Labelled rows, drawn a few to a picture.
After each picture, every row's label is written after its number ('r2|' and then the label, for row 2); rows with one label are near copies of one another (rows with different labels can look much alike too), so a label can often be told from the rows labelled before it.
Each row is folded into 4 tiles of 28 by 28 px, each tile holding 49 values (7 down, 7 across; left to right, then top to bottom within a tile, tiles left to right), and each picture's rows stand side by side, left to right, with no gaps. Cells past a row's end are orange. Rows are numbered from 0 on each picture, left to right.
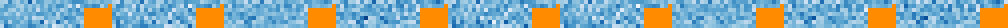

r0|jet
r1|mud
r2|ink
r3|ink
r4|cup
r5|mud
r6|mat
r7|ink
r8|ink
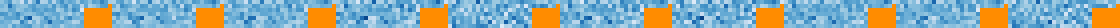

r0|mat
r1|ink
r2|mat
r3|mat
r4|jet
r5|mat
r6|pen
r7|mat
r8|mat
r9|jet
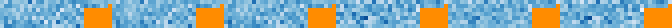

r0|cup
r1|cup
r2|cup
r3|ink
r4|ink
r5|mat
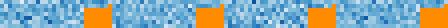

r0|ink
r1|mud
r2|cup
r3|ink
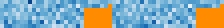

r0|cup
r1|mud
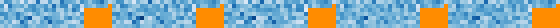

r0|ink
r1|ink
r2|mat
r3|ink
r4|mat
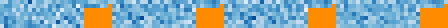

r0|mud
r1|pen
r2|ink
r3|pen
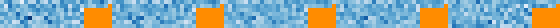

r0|pen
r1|pen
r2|pen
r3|ink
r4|jet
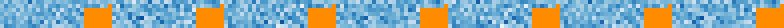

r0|jet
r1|pen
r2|jet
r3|pen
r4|jet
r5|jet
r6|pen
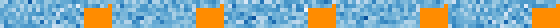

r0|jet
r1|ink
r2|mat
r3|ink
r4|mud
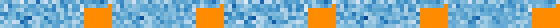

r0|ink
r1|pen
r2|mat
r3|pen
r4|mat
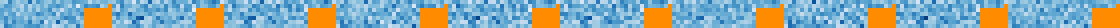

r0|jet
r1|ink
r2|ink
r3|cup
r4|ink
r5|ink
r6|mat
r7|cup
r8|ink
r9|cup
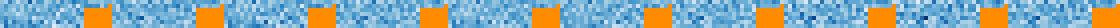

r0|cup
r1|pen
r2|mud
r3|ink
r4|cup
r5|jet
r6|ink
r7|pen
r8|ink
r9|ink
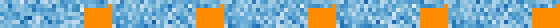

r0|mat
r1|mud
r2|mud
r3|mud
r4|cup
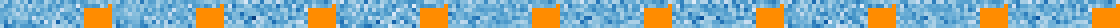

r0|cup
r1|cup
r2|pen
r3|mud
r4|ink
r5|ink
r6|pen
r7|jet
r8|pen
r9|pen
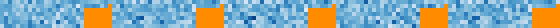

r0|mud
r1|mat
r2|ink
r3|jet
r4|mat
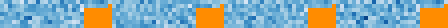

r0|mat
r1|jet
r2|ink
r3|ink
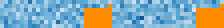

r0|cup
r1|mat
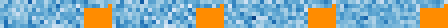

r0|cup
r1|cup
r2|pen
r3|ink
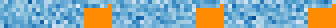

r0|jet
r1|ink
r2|pen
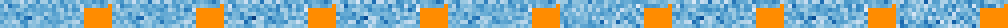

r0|ink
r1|pen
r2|ink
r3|mat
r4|mat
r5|mud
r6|ink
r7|mat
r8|cup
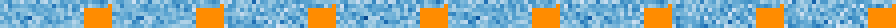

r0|pen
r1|mat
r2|cup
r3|pen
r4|ink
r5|pen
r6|mud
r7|jet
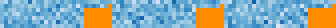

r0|cup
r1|ink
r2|jet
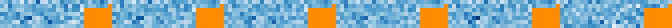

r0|mat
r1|mat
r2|ink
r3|pen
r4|ink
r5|jet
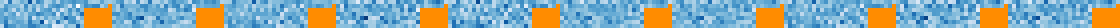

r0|jet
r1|mat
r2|mud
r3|pen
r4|cup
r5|pen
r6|mat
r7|mud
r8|pen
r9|pen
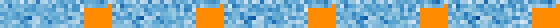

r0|mat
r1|pen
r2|ink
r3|pen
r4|pen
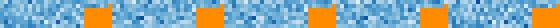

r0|mud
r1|mat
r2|mat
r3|pen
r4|cup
